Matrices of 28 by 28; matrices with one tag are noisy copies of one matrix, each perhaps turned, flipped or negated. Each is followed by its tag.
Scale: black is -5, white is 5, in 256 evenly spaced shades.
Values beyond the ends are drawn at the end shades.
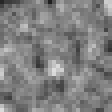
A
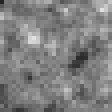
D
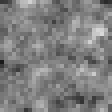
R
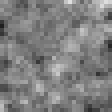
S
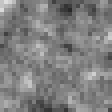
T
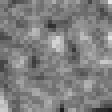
A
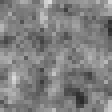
R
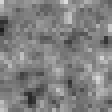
R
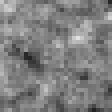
D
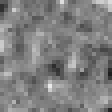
A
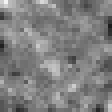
S
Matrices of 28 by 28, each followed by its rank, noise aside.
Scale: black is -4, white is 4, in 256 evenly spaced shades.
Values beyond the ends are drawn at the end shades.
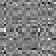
three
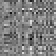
three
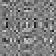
three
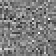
eight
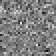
eight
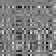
two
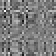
three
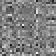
four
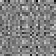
three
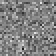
eight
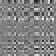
two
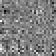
four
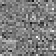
eight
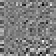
three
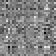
four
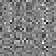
three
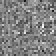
eight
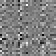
three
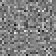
six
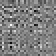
three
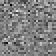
six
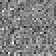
eight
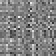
four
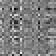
two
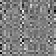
three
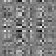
two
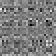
three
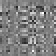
three
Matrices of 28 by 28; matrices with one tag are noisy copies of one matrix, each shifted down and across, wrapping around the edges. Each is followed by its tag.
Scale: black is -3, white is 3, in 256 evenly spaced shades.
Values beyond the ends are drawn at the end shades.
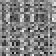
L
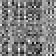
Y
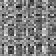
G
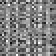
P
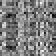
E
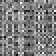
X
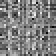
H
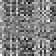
Y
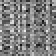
P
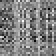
Y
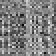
Y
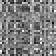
H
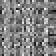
E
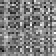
P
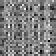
X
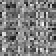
E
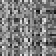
E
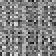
P
